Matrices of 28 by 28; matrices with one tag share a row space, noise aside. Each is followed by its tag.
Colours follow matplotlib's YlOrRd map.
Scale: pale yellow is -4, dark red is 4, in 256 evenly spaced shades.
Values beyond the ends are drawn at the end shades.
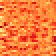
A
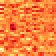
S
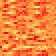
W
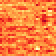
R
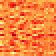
S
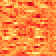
W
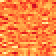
A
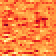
W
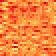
A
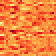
S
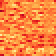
S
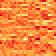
R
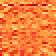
A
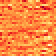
R
